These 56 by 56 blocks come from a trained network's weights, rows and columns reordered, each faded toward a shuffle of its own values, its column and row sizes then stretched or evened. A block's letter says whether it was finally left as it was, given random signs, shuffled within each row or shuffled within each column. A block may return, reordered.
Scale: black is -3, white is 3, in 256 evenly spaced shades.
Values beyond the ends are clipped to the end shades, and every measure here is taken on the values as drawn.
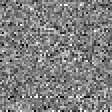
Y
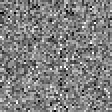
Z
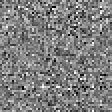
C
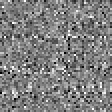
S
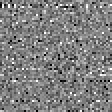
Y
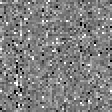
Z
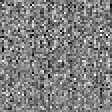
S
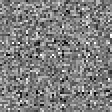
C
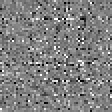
S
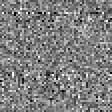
Y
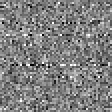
Y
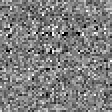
C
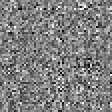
S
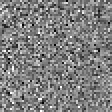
Z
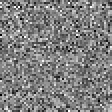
Y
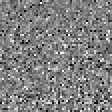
Y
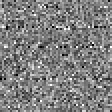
Y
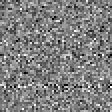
Y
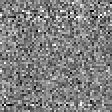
Y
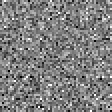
Y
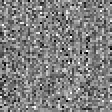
Z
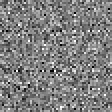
S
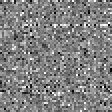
C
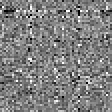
S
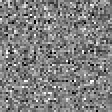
S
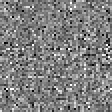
C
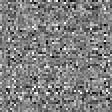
S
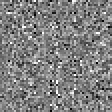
C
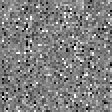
Z
